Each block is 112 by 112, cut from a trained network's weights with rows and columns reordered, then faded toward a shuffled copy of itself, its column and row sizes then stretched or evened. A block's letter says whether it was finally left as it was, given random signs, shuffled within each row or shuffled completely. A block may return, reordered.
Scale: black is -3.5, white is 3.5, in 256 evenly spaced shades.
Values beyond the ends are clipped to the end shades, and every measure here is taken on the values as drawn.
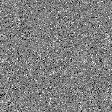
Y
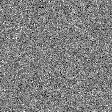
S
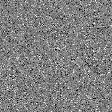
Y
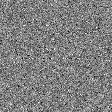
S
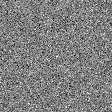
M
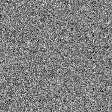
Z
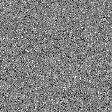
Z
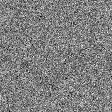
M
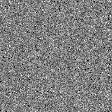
Z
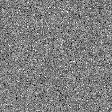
Z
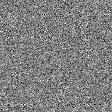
Z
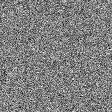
M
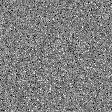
M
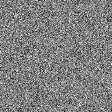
Z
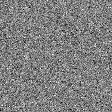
S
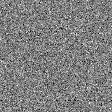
S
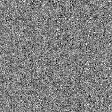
Y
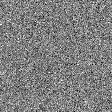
S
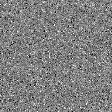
Y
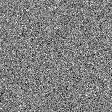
M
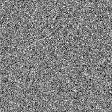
Y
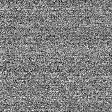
Y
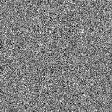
Y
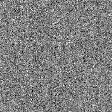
Y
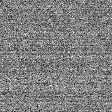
Y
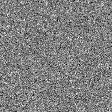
S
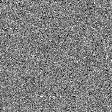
Z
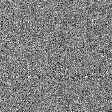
Y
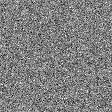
M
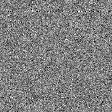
Z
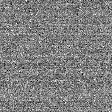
Y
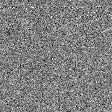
S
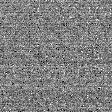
Y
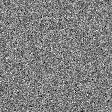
M
